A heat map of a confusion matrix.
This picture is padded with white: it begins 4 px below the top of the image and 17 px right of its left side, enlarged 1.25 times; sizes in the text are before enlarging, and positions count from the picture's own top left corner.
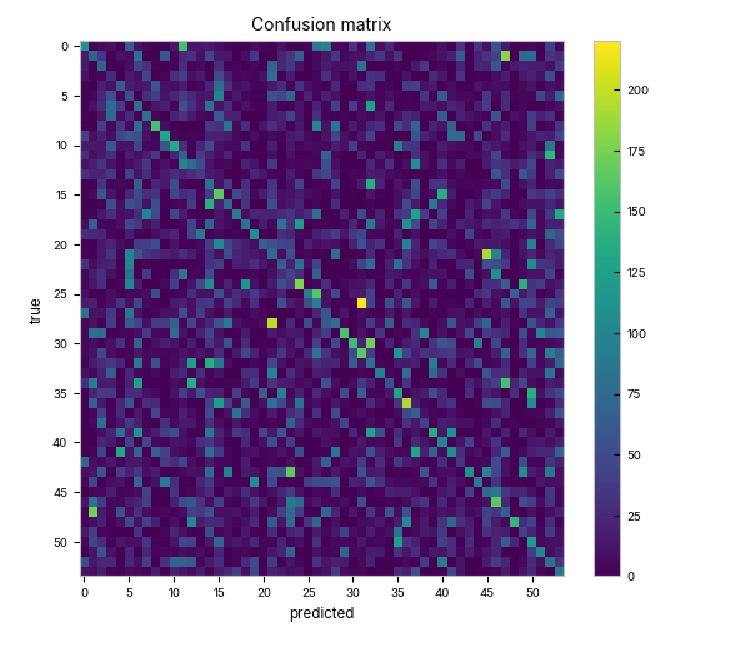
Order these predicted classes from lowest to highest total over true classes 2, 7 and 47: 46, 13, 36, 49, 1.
49, 13, 36, 46, 1
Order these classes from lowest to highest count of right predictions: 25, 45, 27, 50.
27, 45, 25, 50
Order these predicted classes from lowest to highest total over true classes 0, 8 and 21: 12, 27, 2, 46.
12, 2, 27, 46
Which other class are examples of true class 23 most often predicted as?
46
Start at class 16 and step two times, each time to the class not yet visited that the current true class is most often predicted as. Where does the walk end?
32
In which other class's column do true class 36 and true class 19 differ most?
15
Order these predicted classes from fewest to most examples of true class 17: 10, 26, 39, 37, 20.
39, 20, 10, 26, 37
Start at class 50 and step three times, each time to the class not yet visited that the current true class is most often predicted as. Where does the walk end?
5
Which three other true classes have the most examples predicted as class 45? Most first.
21, 43, 28
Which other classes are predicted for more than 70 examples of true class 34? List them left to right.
1, 6, 12, 47
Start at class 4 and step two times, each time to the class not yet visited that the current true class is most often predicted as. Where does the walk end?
40
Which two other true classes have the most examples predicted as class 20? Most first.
35, 39
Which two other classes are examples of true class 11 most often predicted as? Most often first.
52, 27
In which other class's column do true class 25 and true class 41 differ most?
26
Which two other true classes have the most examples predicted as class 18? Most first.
24, 36
